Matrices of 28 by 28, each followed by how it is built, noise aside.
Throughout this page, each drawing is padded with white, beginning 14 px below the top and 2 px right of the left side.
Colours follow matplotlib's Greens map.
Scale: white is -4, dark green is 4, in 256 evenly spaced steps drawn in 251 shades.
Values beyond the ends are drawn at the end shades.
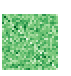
diagonal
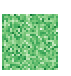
repeating rows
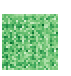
blocks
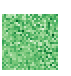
upper triangular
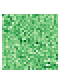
block diagonal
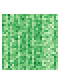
blocks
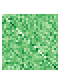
diagonal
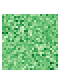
block diagonal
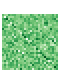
diagonal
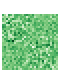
block diagonal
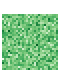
repeating rows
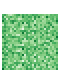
repeating rows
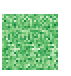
repeating columns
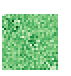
block diagonal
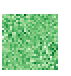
block diagonal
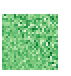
upper triangular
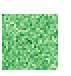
diagonal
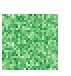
repeating rows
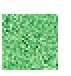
block diagonal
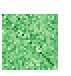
diagonal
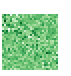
block diagonal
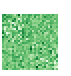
block diagonal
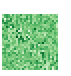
block diagonal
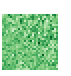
upper triangular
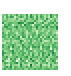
repeating columns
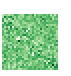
block diagonal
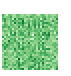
blocks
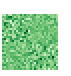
block diagonal
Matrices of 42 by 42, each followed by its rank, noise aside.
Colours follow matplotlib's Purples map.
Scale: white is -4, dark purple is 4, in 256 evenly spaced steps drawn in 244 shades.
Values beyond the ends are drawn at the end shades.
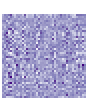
six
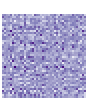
six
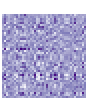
four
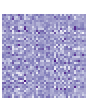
four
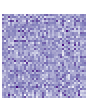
six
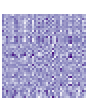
four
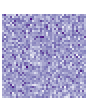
twelve
